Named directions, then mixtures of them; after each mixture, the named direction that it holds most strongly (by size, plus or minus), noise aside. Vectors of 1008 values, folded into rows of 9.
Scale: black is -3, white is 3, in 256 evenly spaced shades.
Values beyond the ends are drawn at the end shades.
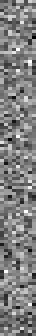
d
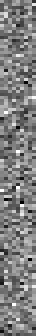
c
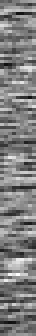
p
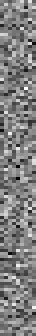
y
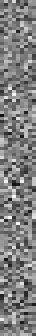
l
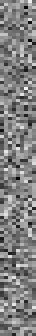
y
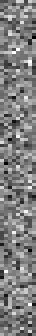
d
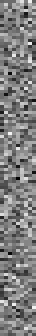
y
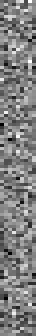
d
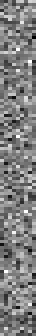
d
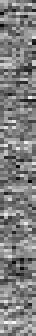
p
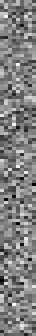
c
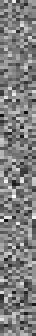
l
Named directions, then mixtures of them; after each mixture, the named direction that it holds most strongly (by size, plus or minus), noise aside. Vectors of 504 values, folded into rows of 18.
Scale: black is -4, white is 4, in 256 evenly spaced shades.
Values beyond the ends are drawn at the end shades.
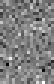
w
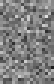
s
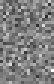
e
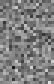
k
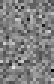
e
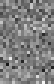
w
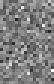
e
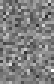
e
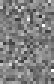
e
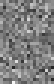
s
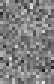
w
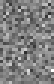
e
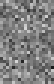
s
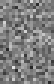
k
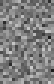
k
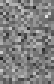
s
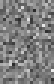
e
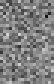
e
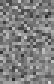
k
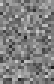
s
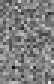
k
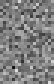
k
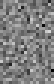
e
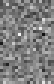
w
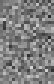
k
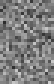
k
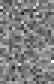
k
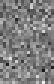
w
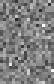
e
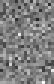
w
